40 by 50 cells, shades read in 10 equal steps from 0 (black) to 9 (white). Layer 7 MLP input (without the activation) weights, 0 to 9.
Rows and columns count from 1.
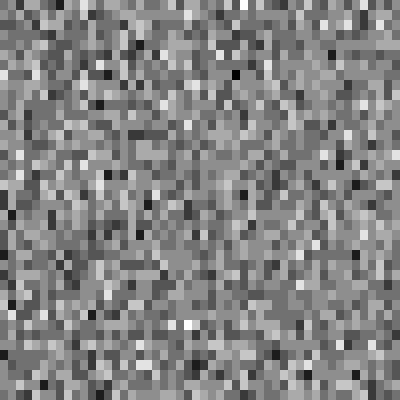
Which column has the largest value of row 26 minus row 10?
38
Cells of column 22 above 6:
5
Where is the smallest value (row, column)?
8, 30
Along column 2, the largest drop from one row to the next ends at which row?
22
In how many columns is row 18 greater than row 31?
15
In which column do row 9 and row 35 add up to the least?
44
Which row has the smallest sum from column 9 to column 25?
34
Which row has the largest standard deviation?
1
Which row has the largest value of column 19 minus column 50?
37
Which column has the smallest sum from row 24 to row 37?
10
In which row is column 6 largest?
32
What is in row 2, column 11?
7
